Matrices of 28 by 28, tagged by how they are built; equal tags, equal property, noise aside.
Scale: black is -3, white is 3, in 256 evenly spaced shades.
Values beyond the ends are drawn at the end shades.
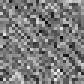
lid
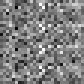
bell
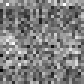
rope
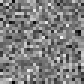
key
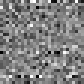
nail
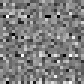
nail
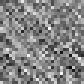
lid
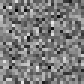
bell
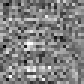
rope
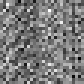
bell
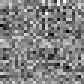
rope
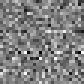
nail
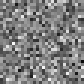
key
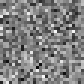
key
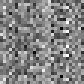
bell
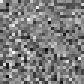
key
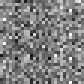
bell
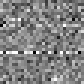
nail
